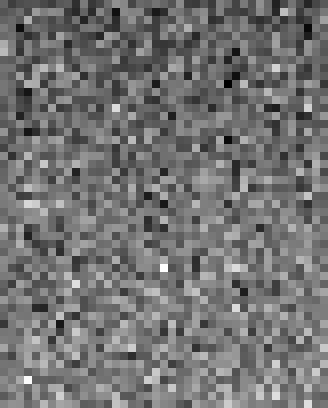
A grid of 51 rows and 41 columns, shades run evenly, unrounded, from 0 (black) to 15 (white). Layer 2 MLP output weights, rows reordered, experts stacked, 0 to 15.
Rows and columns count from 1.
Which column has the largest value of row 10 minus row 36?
5
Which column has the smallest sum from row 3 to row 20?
38
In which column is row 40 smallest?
10
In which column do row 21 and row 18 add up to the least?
30
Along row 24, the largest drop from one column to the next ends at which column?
32
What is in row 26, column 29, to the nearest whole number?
3
